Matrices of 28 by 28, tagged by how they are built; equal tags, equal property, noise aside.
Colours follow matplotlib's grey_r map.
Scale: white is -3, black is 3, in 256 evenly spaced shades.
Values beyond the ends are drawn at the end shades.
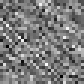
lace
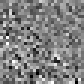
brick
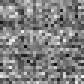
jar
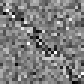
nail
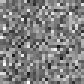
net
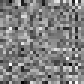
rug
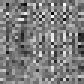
rug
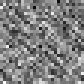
lace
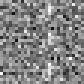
net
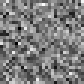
lace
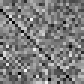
lace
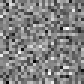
net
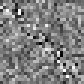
nail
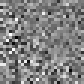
brick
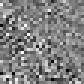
brick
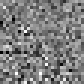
brick
